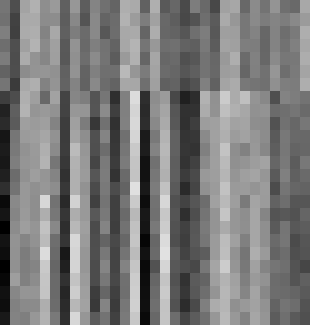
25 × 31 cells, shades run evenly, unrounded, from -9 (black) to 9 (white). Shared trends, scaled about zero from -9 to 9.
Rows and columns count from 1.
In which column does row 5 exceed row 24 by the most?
1
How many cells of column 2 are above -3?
17
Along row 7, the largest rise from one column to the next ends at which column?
3
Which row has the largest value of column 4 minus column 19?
8
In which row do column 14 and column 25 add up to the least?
6
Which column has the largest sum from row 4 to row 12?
14
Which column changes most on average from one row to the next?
5
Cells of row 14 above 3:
4
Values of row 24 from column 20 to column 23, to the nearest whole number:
-4 0 3 4
